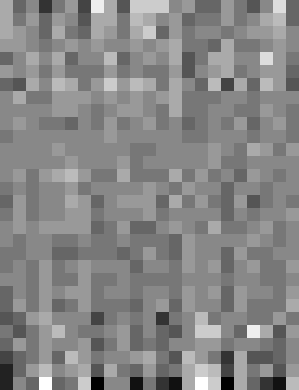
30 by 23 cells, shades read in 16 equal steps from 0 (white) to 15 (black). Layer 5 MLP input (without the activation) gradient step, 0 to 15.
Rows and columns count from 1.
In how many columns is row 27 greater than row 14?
12
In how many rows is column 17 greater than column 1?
6
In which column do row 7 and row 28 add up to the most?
18
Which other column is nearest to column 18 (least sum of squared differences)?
1
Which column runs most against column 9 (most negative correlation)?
23
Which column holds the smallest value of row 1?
8
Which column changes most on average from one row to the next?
20
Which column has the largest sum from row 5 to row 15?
15
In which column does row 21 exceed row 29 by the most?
16
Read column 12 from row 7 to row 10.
5 7 7 6
